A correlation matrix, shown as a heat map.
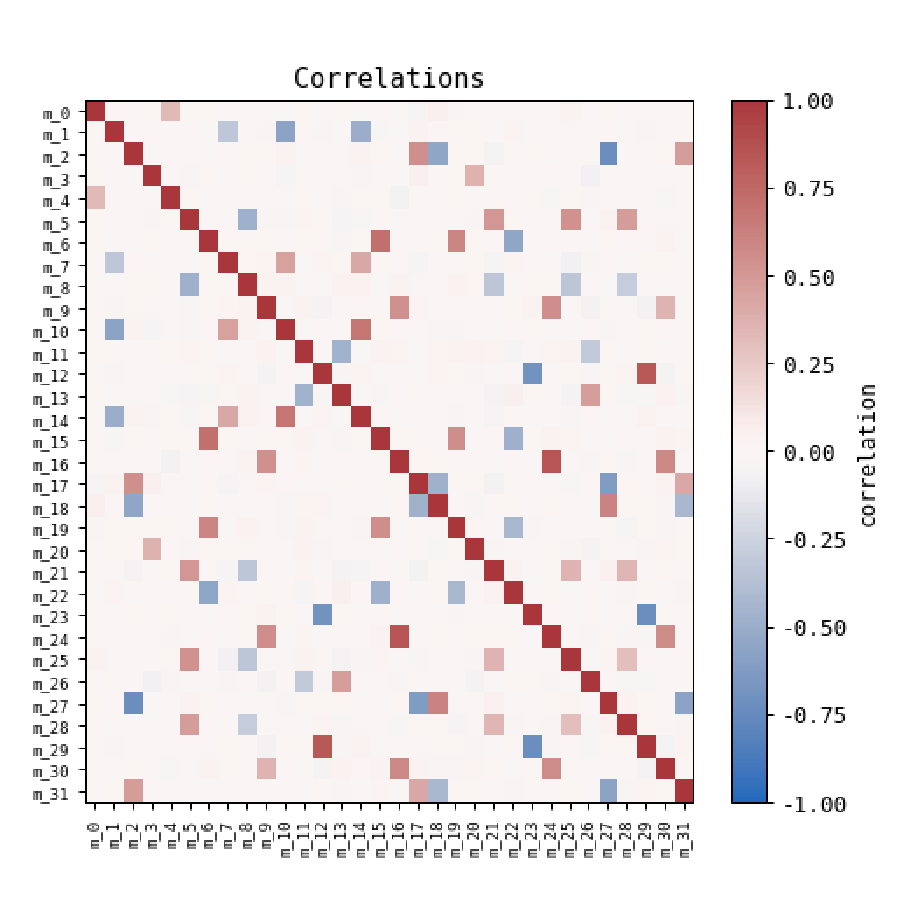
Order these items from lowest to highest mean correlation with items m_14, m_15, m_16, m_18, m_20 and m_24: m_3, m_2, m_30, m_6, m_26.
m_2, m_26, m_3, m_6, m_30
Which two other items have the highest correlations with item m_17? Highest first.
m_2, m_31
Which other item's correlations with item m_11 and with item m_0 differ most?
m_13
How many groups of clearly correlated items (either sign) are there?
9
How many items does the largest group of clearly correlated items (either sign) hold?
5
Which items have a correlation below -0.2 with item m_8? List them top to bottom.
m_5, m_21, m_25, m_28
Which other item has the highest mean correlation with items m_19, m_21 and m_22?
m_5
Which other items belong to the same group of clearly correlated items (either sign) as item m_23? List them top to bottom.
m_12, m_29
